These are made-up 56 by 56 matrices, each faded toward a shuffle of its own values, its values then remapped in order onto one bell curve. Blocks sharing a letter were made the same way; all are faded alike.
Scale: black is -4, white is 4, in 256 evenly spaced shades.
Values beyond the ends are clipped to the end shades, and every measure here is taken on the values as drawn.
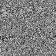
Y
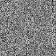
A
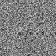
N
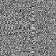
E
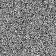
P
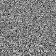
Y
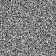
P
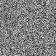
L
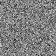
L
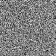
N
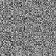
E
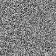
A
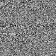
Y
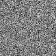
A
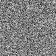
P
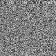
N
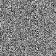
A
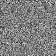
Y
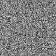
N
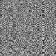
E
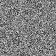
P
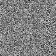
A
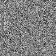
A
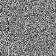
A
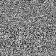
Y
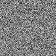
Y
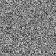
N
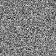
Y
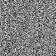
A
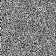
L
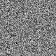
L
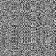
E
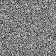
P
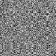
E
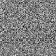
N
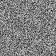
P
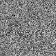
Y
